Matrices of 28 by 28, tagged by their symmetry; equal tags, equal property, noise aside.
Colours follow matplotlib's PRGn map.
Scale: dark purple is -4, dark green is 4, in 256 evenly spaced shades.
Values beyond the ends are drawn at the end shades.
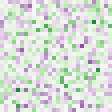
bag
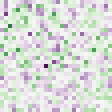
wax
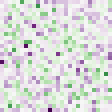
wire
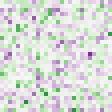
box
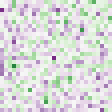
wire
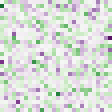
bag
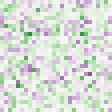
wax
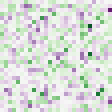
box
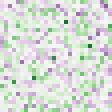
wire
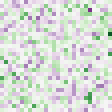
bag
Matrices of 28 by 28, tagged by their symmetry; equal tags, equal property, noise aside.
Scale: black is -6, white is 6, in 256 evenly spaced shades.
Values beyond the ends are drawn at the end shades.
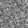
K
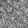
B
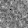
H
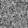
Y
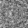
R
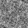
Y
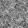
B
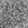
H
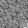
B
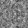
R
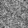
Y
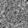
H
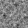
B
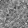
B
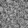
B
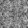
R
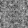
Y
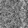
R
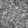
Y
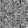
R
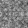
R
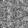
R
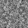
Y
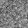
B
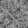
H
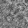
H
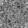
Y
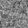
Y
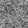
B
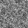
Y
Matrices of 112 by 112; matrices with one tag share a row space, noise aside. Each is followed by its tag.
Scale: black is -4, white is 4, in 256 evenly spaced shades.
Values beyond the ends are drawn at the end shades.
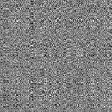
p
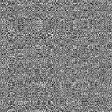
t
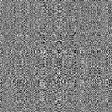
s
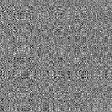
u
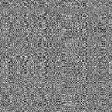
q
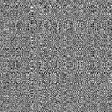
p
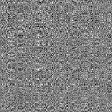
t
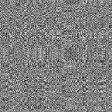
q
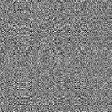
u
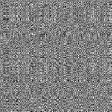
p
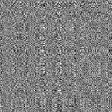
s
